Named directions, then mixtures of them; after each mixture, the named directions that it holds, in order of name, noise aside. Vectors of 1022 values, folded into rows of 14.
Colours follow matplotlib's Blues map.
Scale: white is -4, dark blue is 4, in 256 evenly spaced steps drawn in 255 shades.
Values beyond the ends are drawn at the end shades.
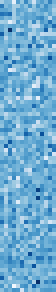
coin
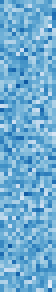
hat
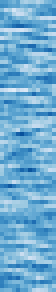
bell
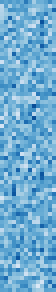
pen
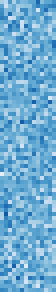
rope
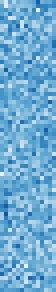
rope.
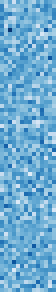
coin, hat, rope.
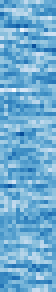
bell.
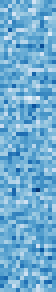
bell, coin, pen.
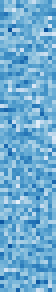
bell, coin, hat.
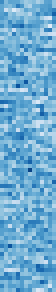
bell, hat.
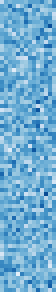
hat.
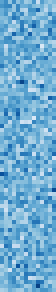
pen, rope.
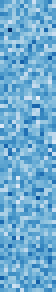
coin, hat, pen.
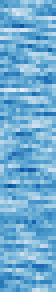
bell.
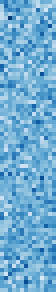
hat, pen, rope.
